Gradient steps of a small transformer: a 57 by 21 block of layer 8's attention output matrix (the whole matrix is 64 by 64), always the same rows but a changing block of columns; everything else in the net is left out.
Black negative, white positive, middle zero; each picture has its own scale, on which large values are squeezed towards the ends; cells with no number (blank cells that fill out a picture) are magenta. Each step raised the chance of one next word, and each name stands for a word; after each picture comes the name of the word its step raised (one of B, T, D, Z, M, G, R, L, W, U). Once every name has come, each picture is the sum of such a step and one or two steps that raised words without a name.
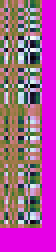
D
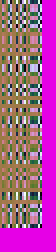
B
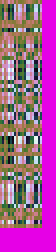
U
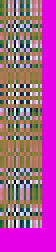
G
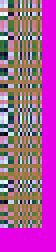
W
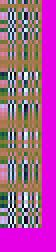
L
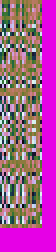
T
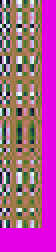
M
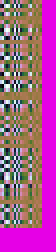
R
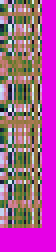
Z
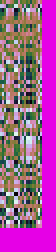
U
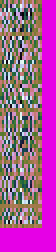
D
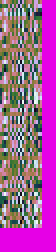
L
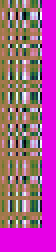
U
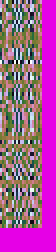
M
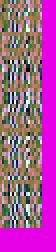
U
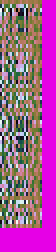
U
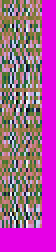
G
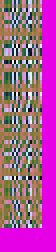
G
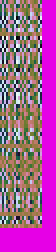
D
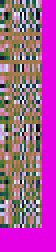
B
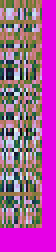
U
